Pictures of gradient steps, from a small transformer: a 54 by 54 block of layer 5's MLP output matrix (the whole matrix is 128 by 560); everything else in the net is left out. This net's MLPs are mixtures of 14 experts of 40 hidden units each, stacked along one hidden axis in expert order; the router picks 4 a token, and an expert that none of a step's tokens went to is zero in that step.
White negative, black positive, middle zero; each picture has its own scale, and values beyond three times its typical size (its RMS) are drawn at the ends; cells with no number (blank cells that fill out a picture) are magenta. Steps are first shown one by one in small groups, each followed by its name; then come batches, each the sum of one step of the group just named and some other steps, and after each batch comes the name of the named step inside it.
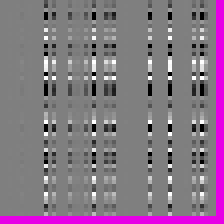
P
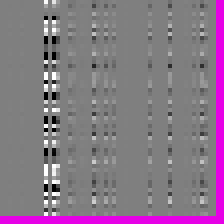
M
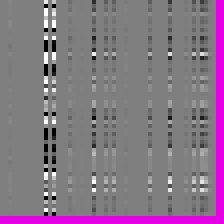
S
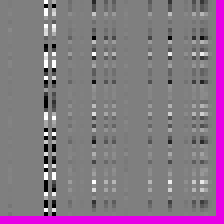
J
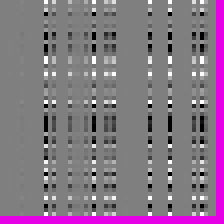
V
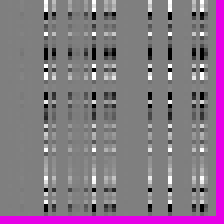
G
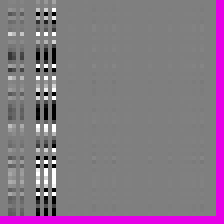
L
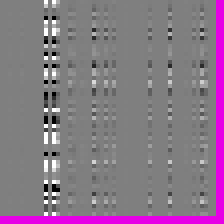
M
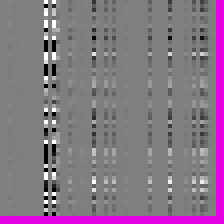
S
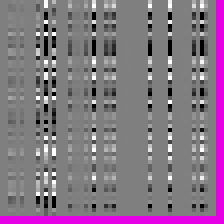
G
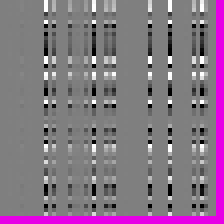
V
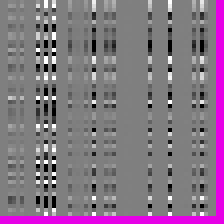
V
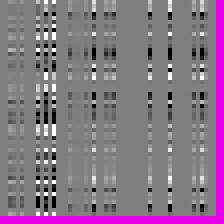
G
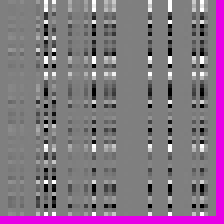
V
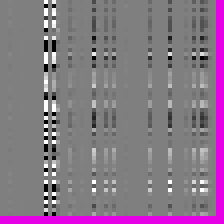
S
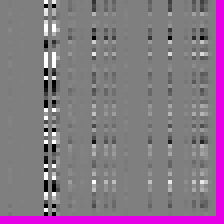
J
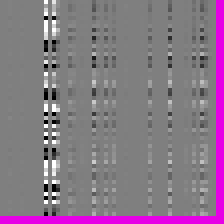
M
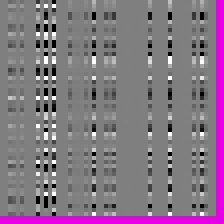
P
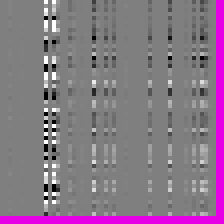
M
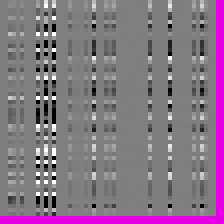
L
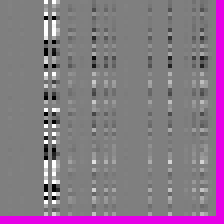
M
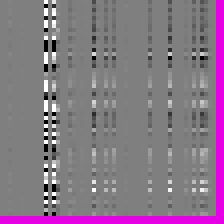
S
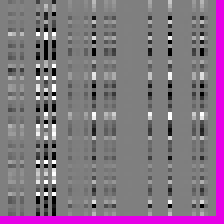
L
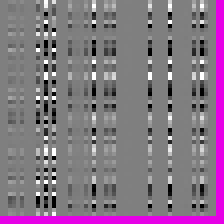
G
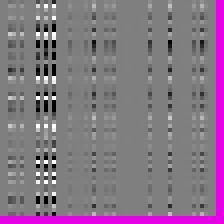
L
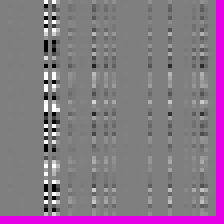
M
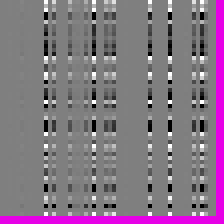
V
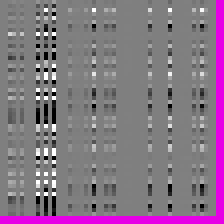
L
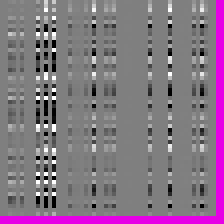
L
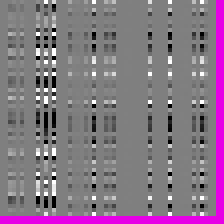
V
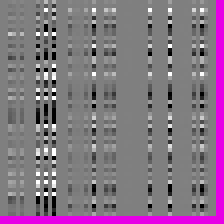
L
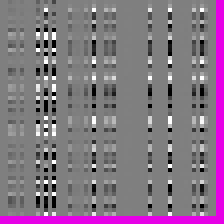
P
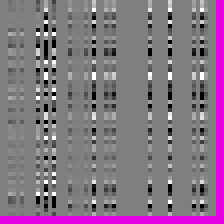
G
